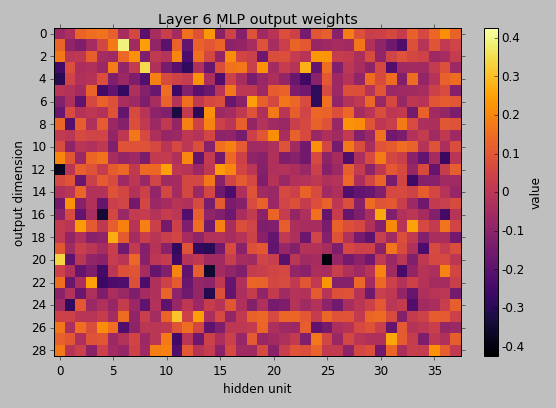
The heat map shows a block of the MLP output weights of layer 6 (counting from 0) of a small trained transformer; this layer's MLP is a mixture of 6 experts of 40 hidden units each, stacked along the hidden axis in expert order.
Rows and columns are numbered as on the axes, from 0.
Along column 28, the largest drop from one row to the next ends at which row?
9
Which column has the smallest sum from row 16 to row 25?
14
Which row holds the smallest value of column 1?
24
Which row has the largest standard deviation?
3
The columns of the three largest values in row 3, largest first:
8, 23, 19
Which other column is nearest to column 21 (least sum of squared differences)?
18
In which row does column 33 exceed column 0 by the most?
4
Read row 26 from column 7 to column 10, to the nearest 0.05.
-0.1 0 0 0
